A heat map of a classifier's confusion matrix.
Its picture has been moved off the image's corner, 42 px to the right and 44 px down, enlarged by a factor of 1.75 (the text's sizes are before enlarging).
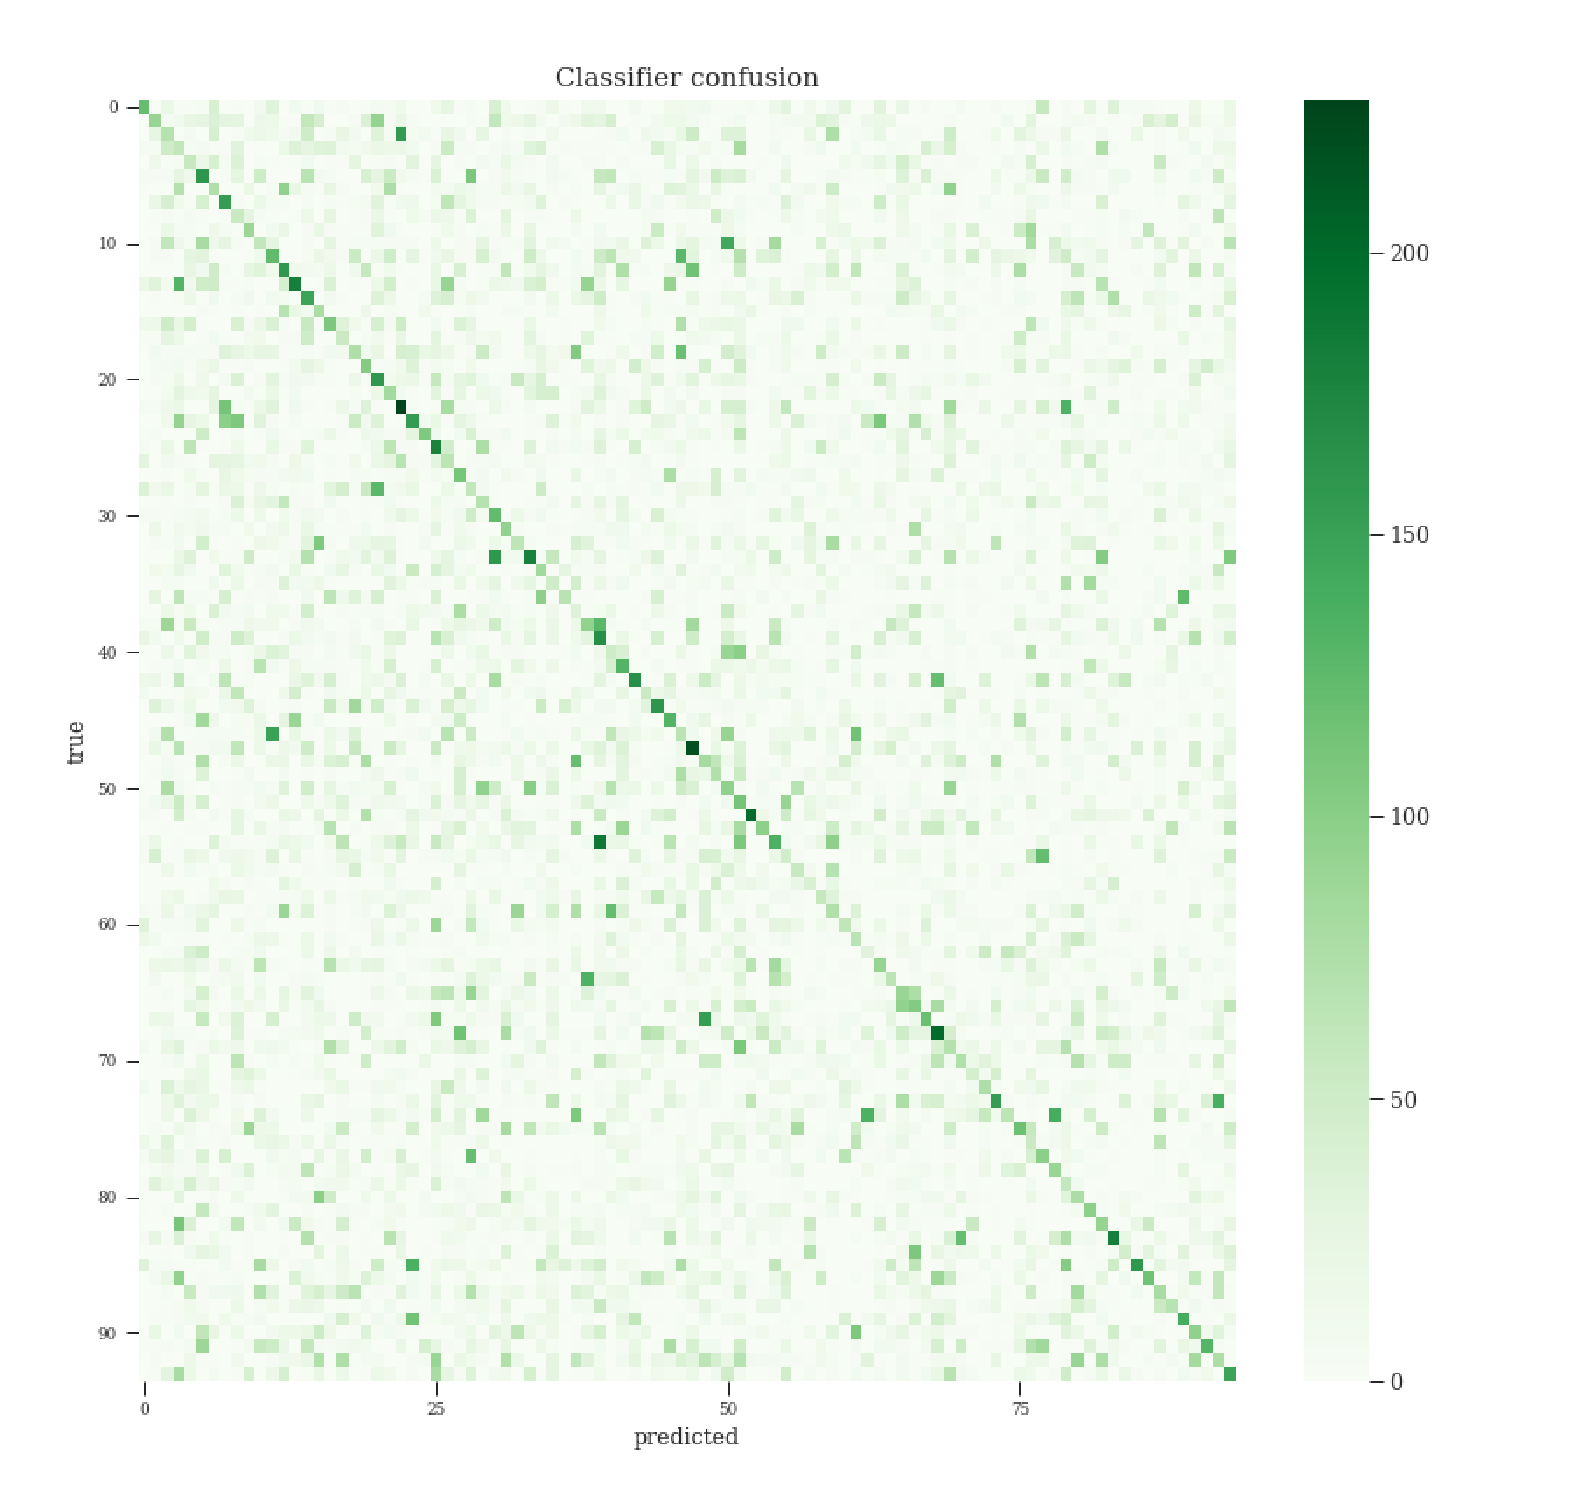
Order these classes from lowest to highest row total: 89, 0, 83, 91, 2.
0, 89, 2, 83, 91
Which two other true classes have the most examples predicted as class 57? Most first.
84, 82
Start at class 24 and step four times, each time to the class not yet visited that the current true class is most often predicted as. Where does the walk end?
28
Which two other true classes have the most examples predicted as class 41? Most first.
53, 12
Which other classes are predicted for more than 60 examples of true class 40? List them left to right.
50, 51, 76
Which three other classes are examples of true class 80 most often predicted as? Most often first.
15, 31, 16
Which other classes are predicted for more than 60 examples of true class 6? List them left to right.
3, 12, 21, 69
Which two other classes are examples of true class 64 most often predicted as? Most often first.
38, 54
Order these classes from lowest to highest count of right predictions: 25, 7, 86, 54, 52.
86, 54, 7, 25, 52
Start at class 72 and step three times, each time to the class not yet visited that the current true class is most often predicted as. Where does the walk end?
79
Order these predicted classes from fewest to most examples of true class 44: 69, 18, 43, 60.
60, 43, 69, 18
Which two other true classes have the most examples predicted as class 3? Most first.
13, 82
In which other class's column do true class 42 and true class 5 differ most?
68
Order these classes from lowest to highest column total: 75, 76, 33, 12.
75, 12, 33, 76
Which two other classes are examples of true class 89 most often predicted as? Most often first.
23, 42
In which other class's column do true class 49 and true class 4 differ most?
46
